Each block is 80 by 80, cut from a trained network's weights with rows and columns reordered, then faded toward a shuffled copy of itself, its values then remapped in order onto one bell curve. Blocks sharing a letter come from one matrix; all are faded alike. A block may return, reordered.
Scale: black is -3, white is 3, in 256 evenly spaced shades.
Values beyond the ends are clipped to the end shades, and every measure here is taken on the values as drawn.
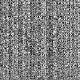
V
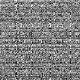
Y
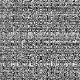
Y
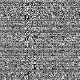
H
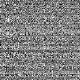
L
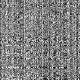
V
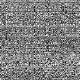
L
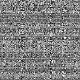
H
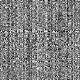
V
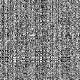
V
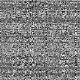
H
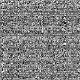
L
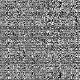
H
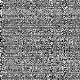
H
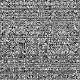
H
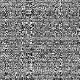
H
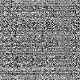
L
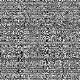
H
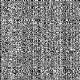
V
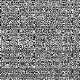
H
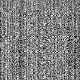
V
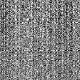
V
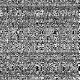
Y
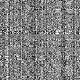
V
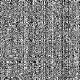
V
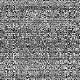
Y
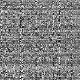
H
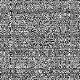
L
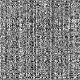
V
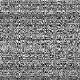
Y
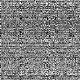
Y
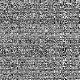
H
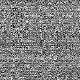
L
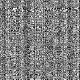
V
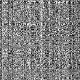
V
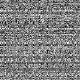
Y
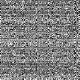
Y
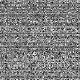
H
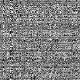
L
